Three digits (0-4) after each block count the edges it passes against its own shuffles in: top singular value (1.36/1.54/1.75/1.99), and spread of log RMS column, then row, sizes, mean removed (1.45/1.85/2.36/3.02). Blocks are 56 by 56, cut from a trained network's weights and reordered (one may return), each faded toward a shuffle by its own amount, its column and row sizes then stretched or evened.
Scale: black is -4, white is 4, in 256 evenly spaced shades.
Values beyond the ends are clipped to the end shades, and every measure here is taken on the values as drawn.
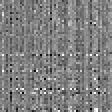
4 3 2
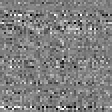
3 1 4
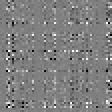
3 4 3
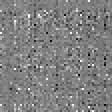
1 2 2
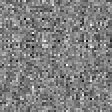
3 0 2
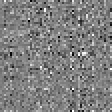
2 3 2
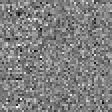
1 2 1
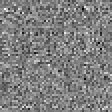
3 0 2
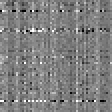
4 1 3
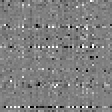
3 1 3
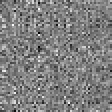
4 3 2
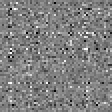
0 1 3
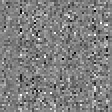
0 3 0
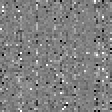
0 3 0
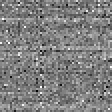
2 0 0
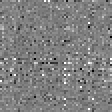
1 1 3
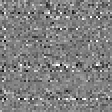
3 1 4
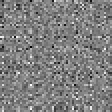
3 2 2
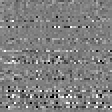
2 0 4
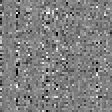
1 4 1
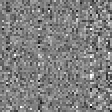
3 3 0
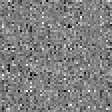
1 3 2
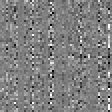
2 4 0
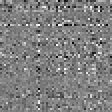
2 2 3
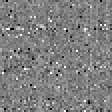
0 0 2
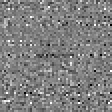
0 1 3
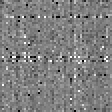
2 1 2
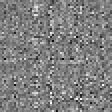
2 3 1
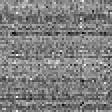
4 0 2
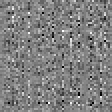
1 4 1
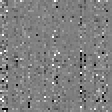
0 3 1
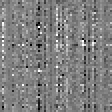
4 4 1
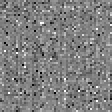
0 1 0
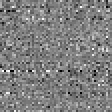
2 2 3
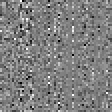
0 4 0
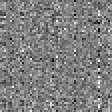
3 3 0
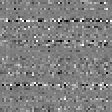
3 0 4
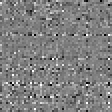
2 2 3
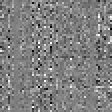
1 4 1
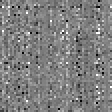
1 3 1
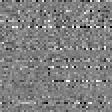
2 0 4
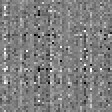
3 3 1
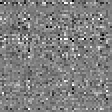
2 2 3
